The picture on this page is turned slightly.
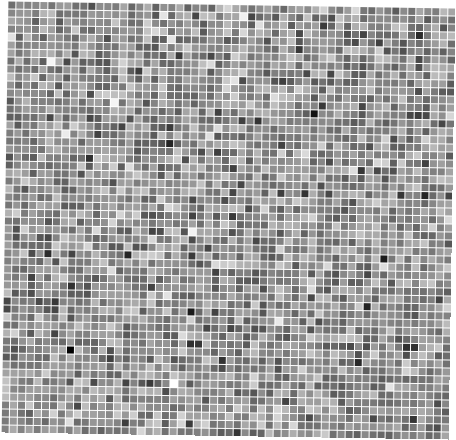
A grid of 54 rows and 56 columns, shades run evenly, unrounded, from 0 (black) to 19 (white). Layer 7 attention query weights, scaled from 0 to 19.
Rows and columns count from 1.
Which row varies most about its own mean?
32
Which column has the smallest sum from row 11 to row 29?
19
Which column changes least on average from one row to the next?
54
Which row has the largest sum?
51
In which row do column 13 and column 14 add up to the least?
45
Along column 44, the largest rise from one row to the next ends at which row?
6
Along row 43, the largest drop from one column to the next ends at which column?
24
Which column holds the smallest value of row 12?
11
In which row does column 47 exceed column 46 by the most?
38
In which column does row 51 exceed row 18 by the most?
35
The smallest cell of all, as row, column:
44, 9
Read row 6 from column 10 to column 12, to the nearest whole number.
13 11 9
